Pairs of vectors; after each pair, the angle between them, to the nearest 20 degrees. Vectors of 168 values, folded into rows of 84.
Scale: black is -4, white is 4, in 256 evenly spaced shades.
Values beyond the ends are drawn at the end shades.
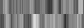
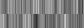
140 degrees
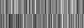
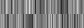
140 degrees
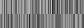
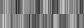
60 degrees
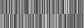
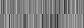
140 degrees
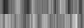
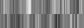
120 degrees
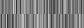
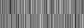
80 degrees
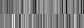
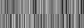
40 degrees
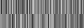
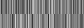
20 degrees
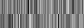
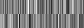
160 degrees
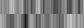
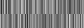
80 degrees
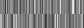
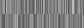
60 degrees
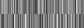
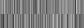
40 degrees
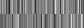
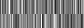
160 degrees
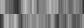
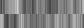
160 degrees
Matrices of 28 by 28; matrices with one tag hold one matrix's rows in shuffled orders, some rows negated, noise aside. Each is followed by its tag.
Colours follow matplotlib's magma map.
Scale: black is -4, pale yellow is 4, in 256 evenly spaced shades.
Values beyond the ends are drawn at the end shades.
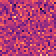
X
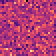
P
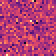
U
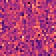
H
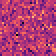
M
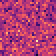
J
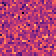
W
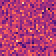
M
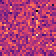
J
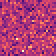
M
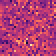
P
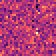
J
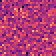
W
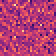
X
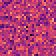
P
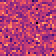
J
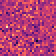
U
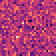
M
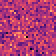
P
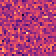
W
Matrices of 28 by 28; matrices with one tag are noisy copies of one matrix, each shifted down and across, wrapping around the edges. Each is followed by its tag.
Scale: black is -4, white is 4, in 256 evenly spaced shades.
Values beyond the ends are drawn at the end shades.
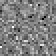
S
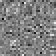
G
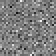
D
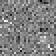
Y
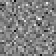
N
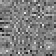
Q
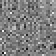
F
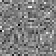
G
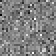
F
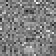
Y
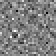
N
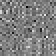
F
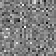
F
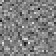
N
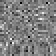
G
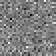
D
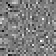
Q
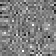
Q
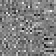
Q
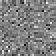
G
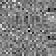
Y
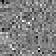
Y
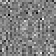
F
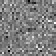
Y
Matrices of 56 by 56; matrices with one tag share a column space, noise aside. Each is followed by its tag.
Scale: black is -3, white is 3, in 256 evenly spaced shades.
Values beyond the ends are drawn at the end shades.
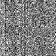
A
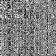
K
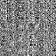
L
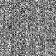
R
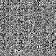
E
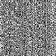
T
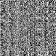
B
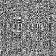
L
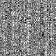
L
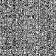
K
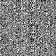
A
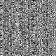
R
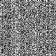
K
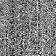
R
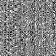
R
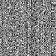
A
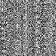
T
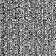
L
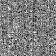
R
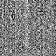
K
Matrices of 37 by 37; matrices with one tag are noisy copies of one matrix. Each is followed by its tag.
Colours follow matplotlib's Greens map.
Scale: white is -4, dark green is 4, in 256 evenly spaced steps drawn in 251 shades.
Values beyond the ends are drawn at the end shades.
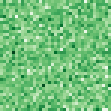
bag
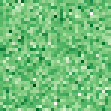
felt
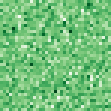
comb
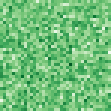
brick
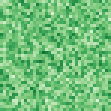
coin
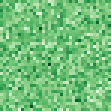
felt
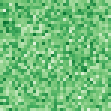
bag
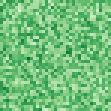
felt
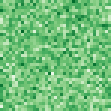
coin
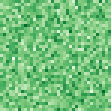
comb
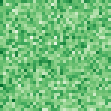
felt
